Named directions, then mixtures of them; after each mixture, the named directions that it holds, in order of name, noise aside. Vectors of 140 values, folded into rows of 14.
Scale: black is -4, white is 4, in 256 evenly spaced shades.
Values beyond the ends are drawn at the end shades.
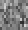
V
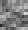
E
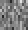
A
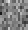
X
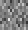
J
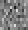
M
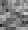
E.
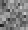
E, J.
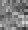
E, J.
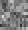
A, E, V.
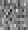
M.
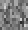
V.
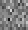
J.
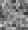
E, X.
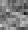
E.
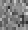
E, J, V.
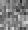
A, E, X.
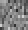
E, M.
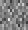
J.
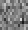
J, V, X.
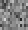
E, J, V.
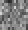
A, J, X.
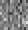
A, J, X.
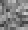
E.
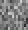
A, M, X.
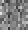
X.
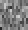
M, V.
